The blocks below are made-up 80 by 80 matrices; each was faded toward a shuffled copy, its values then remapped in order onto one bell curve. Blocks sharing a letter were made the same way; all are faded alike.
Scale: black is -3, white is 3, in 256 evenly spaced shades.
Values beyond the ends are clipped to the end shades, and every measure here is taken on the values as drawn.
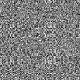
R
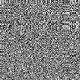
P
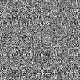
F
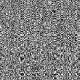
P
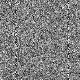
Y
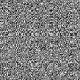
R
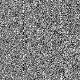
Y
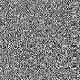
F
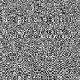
R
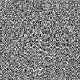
P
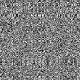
F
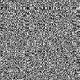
F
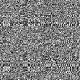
F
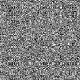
F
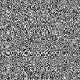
P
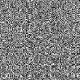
F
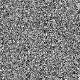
Y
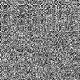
P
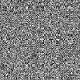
F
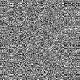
F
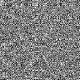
F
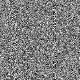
Y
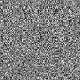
P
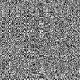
P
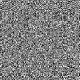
F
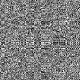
F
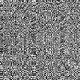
R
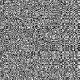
R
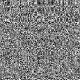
F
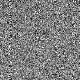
Y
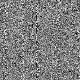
Y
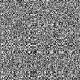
F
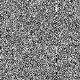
Y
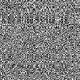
R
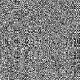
P
